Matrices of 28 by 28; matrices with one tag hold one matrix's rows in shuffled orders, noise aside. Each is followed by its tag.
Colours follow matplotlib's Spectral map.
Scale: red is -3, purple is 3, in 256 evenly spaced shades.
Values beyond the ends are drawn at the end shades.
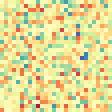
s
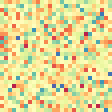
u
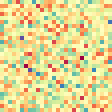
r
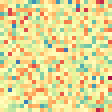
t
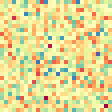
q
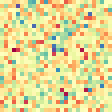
u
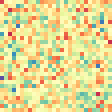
t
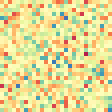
u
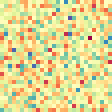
r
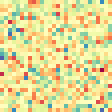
t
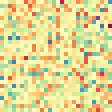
t
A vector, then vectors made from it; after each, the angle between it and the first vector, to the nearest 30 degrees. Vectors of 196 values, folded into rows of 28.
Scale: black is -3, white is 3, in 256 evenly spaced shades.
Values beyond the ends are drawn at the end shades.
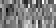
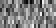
60 degrees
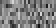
90 degrees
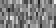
60 degrees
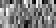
150 degrees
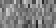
150 degrees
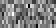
120 degrees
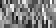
120 degrees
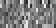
60 degrees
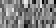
150 degrees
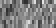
30 degrees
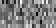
60 degrees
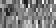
30 degrees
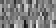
90 degrees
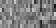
90 degrees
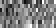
30 degrees
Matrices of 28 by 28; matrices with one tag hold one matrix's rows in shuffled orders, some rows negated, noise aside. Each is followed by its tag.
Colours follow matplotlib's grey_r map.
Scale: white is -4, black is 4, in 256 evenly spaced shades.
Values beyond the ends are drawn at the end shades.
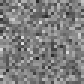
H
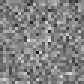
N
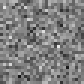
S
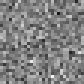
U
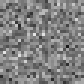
S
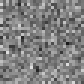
H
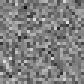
S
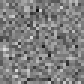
N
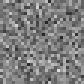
N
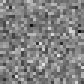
U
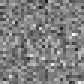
U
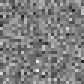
H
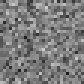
S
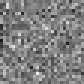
H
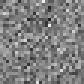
N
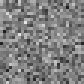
S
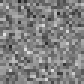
S
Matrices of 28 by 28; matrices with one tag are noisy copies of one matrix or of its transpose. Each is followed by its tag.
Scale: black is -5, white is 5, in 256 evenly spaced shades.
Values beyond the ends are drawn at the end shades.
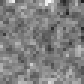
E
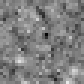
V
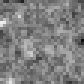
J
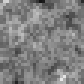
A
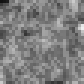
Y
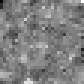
Y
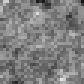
A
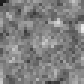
Y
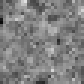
J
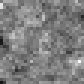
A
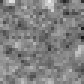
E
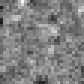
J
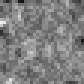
J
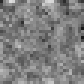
E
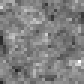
A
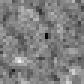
V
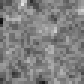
J
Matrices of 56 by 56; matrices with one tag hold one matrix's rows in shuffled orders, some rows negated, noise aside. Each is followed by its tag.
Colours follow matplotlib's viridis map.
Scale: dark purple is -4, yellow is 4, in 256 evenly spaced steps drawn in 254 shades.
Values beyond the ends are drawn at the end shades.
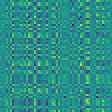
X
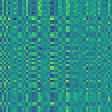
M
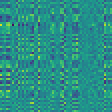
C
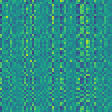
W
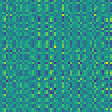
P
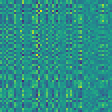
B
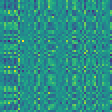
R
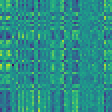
C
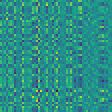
B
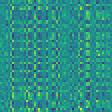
X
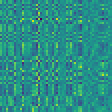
B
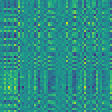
R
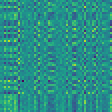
R
